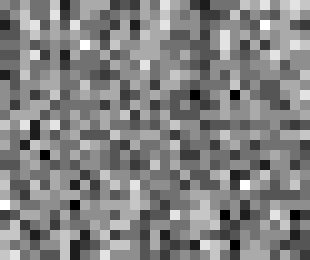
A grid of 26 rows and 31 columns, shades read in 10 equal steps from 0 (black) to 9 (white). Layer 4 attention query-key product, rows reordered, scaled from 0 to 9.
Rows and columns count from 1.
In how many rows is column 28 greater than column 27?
8
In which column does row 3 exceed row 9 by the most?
27
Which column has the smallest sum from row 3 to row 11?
21
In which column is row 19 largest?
25
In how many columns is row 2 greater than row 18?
14
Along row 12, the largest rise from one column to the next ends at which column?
15
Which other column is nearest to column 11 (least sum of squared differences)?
2
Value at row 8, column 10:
3
